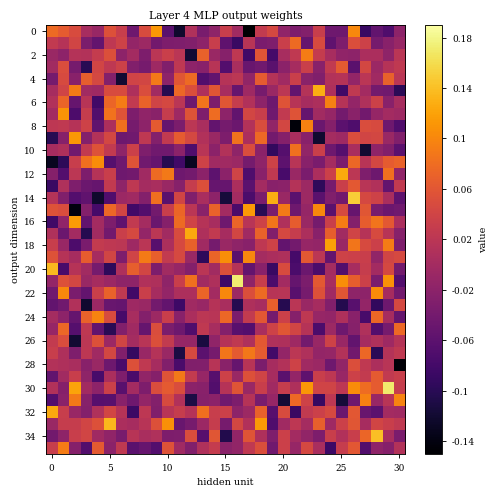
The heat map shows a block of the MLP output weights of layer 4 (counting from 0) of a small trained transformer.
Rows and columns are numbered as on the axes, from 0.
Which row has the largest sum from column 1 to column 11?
33
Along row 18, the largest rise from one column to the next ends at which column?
24
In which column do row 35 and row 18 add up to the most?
26
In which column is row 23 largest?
19
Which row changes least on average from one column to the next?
28
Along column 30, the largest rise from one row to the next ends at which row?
29
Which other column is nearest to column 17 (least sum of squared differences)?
14
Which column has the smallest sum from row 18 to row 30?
6
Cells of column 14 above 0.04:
5
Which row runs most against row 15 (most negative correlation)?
11
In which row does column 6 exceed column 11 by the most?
0
